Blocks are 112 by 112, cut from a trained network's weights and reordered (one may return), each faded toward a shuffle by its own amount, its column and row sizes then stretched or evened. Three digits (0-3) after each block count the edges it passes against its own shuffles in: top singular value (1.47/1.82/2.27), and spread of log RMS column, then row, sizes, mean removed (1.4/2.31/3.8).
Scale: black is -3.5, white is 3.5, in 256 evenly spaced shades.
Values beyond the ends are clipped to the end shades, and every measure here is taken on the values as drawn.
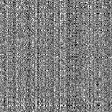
3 1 2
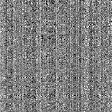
3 1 2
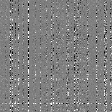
2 3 1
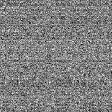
2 1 0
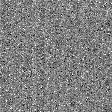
0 0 0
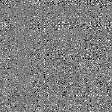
0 2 2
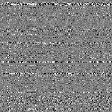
3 1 3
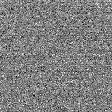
1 0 0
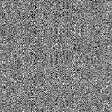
2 2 0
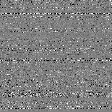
1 0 3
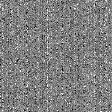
1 2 0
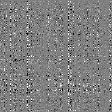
1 3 2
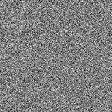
2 0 1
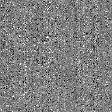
0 2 1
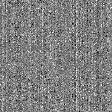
2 1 1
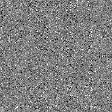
0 2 1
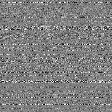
2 0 3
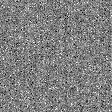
0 0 0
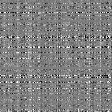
3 1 3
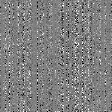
0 3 1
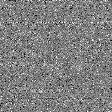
0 0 1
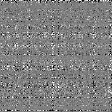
1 2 3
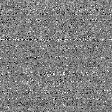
1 1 2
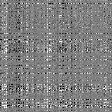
3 2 3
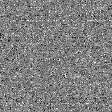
0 0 1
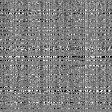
3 0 3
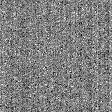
1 0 0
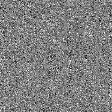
0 2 0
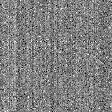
2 0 1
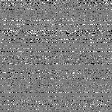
0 1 3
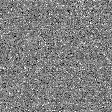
0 0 0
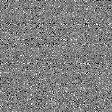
0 1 2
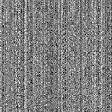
3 2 1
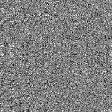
2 1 1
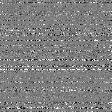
1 0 3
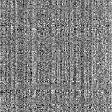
3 0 2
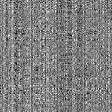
3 1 2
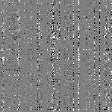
1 3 2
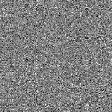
2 1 1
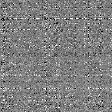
1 2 2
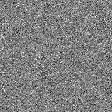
1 0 0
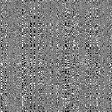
3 3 2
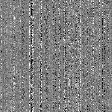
2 3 0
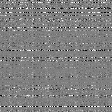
2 0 3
